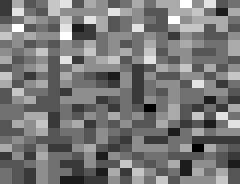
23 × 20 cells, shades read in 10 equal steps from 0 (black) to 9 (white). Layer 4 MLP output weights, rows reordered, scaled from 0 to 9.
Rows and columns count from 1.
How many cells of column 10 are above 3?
12
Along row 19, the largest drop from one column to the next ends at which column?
17
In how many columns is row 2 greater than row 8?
9
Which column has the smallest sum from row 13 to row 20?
5
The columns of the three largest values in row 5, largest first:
6, 1, 3
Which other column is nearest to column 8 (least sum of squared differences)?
15
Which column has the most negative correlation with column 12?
7
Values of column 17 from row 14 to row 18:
2 7 3 6 2
